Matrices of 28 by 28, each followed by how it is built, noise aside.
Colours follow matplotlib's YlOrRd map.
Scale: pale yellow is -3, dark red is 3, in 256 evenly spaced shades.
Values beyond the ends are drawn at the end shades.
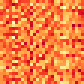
repeating rows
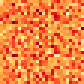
repeating rows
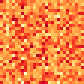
repeating rows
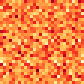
repeating columns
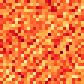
Hankel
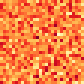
repeating rows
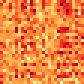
blocks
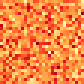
noise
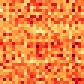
blocks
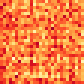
blocks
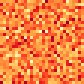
noise
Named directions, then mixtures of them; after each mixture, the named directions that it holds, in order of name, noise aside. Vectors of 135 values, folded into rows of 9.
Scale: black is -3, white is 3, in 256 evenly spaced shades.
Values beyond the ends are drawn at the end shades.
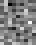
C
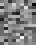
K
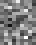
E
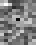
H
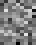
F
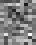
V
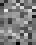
F.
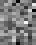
F, H, K.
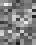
F, H.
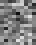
K, V.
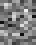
E, F, H.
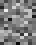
F, K.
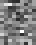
H, V.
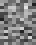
K, V.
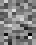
E, K, V.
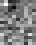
C, H, V.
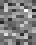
C, E, F.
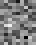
E, K.
